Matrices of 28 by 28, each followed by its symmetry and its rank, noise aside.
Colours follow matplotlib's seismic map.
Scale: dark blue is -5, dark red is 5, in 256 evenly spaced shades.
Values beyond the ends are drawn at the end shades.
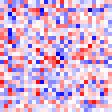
antisymmetric, rank four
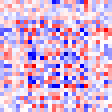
no symmetry, rank three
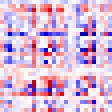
antisymmetric, rank two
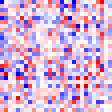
no symmetry, rank four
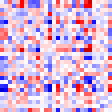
antisymmetric, rank two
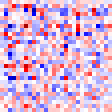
no symmetry, rank four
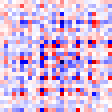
symmetric, rank two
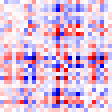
antisymmetric, rank two
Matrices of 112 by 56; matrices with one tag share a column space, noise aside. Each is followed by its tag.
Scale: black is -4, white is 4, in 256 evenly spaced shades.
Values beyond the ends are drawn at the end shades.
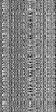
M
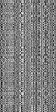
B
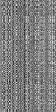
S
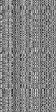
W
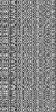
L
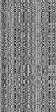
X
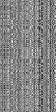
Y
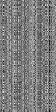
S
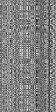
Y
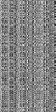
L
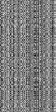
L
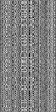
L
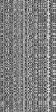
M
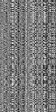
X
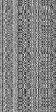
W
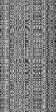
Y
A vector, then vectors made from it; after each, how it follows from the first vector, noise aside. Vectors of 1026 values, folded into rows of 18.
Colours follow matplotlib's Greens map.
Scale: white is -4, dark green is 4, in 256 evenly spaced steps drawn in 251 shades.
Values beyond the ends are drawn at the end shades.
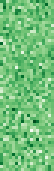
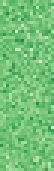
reversed, negated, shrunk.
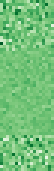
partly zeroed.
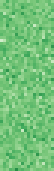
wrapped around, negated, shrunk.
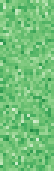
negated, shrunk.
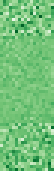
reversed, partly zeroed.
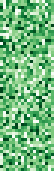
negated, scaled up.
